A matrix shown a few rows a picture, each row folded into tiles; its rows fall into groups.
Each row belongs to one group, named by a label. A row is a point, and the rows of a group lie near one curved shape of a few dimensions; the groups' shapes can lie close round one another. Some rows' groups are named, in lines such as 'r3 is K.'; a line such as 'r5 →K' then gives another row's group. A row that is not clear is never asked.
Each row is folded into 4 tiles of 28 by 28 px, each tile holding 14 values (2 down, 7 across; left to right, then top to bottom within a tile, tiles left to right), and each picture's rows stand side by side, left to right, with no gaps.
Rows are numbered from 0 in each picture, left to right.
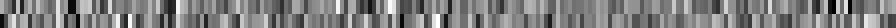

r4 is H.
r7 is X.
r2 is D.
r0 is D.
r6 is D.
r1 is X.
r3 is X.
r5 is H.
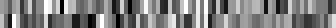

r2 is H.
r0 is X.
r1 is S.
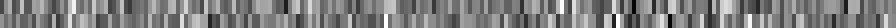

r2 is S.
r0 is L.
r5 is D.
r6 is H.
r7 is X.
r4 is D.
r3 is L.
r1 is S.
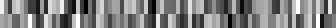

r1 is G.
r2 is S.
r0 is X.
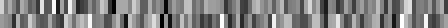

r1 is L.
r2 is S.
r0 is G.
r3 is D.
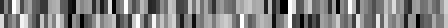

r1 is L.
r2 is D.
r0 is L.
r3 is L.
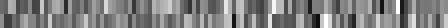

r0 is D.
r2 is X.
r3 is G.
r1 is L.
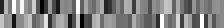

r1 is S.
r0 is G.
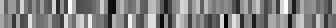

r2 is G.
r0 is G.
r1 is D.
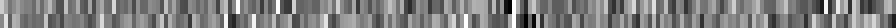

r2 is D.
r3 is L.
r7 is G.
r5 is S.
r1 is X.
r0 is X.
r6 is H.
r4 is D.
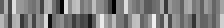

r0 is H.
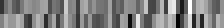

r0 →D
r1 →G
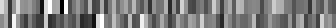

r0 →X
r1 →G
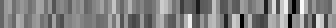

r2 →G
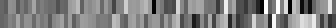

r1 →H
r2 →G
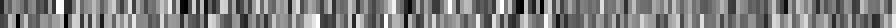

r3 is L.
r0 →G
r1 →L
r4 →X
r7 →L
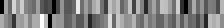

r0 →L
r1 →L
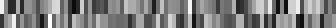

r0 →L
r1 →G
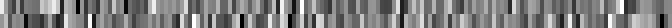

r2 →G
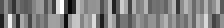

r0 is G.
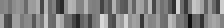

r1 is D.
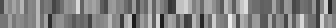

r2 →X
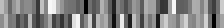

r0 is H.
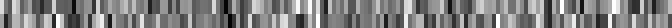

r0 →D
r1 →G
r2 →S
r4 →S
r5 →L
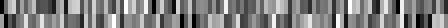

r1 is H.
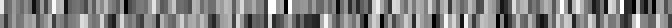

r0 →X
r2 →X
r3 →D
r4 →L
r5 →X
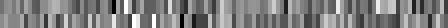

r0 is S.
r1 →L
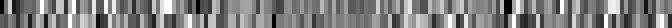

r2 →L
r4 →D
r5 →X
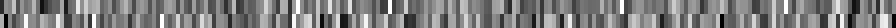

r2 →S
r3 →D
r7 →X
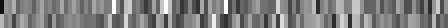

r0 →L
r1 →X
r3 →X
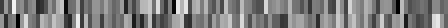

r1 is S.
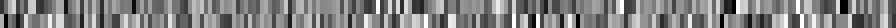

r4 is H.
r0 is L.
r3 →G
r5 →G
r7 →D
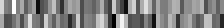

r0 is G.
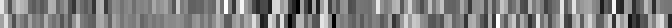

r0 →X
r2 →X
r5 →D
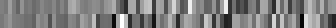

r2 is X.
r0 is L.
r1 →G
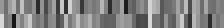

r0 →G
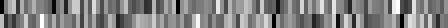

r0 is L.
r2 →L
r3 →G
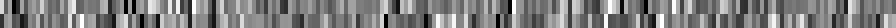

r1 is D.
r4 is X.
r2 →D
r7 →X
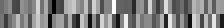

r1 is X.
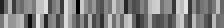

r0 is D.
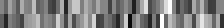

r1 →L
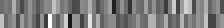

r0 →S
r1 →L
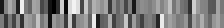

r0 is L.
